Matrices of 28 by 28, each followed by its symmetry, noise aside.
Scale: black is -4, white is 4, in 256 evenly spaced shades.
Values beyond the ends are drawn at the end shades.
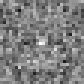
mirrored left to right.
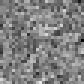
antisymmetric.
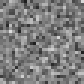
symmetric across the other diagonal.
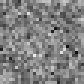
symmetric across the other diagonal.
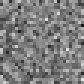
symmetric across the other diagonal.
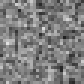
no symmetry.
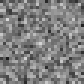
symmetric across the other diagonal.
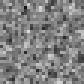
antisymmetric.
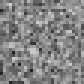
symmetric across the other diagonal.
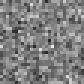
antisymmetric.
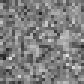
no symmetry.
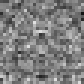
mirrored left to right.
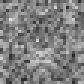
mirrored left to right.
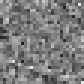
symmetric across the other diagonal.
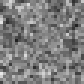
antisymmetric.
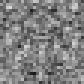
mirrored left to right.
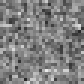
antisymmetric.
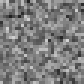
no symmetry.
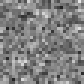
no symmetry.
